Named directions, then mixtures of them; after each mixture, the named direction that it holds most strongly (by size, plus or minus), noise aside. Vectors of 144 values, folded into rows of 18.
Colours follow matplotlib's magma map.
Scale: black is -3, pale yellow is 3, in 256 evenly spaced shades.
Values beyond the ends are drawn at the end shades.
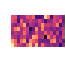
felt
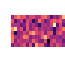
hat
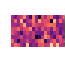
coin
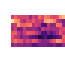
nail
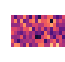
coin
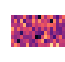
coin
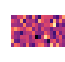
coin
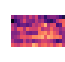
nail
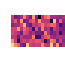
coin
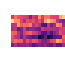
nail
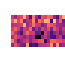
coin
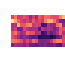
nail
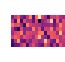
coin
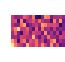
felt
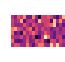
coin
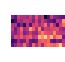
nail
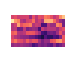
nail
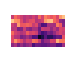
nail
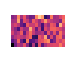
felt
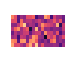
felt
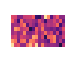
felt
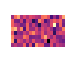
hat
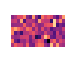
coin
